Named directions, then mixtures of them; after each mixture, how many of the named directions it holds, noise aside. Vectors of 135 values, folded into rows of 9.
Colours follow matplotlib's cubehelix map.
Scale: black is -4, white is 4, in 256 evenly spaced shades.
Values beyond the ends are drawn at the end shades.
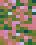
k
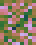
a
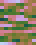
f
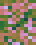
one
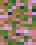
one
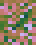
one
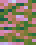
two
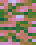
three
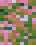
three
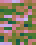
two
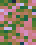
three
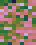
three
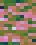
two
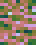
two
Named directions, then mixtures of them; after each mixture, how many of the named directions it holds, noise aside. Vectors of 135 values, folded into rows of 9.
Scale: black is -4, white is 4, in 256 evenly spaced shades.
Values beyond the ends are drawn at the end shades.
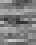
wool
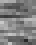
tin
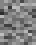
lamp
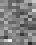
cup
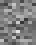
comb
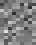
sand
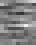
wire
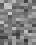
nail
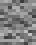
two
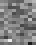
one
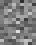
one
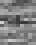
one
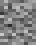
one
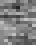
two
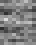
two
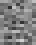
four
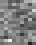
one
